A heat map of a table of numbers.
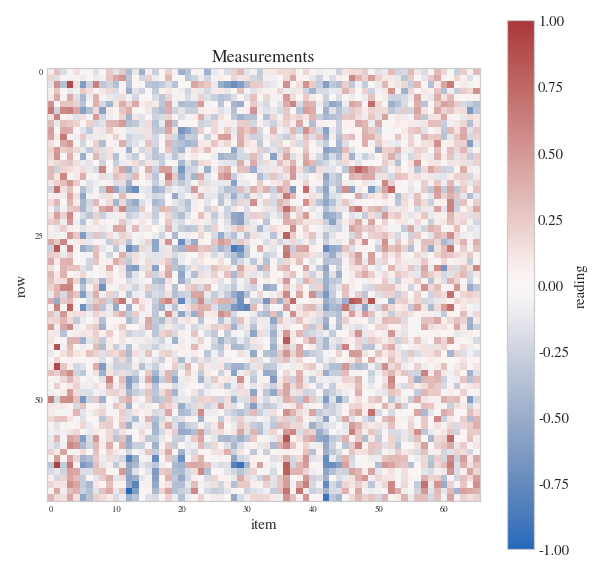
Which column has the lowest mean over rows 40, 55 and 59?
16
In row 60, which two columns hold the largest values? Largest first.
1, 36
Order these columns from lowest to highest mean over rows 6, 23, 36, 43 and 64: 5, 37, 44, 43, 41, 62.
5, 43, 44, 41, 62, 37
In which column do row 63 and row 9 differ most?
57
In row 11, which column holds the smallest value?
64
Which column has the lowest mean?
42
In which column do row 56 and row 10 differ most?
36
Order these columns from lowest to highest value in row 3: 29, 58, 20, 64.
20, 58, 64, 29
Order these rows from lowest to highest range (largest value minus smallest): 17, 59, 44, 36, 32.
44, 32, 17, 59, 36
